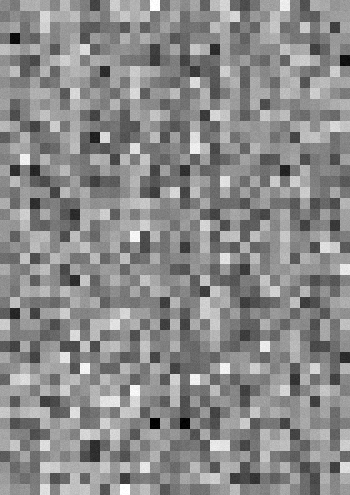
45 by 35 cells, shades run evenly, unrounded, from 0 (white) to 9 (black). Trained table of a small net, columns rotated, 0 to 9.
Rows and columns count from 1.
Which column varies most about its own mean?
22
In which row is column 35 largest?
6
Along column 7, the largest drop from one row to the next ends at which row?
33
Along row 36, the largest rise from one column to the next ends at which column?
30
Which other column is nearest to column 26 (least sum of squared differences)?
24
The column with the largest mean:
19
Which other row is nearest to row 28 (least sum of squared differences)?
31
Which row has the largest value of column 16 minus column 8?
39
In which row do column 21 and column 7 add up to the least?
29
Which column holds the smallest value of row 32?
27
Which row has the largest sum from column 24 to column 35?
44
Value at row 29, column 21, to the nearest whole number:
2
